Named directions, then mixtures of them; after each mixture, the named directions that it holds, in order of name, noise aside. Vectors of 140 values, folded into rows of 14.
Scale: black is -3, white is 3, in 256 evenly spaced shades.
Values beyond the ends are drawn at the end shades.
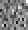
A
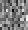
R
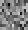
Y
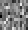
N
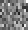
A, Y.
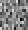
R, Y.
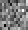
A, N, R.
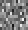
A, R, Y.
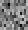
A, Y.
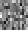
N.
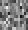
N.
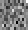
A.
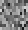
Y.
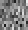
A, N, Y.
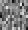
N.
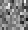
N, R, Y.
